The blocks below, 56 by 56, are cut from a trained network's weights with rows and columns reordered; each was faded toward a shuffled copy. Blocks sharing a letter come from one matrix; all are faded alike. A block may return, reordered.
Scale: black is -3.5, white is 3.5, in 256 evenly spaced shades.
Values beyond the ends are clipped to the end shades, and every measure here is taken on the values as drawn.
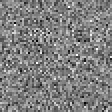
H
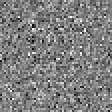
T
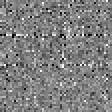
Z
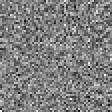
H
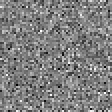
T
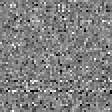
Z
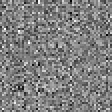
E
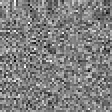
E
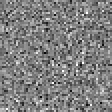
T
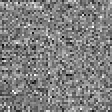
E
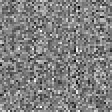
E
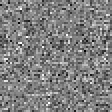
T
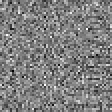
H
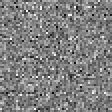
T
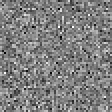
H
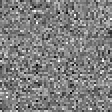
H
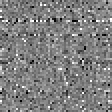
Z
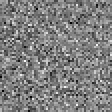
H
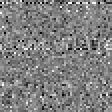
Z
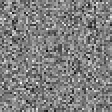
H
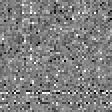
Z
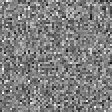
E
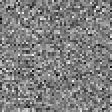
H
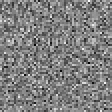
H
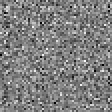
T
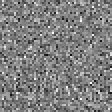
T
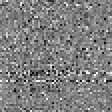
Z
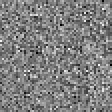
H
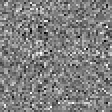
T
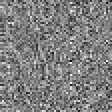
E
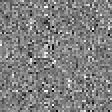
Z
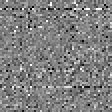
Z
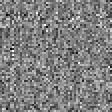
H
